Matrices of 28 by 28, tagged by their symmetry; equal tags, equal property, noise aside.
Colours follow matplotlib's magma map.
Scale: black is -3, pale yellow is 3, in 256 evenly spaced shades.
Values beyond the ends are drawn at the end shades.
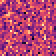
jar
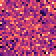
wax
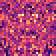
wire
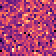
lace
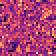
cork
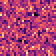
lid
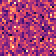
jar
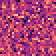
lid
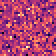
lid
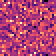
jar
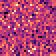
lace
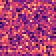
lid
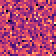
lace
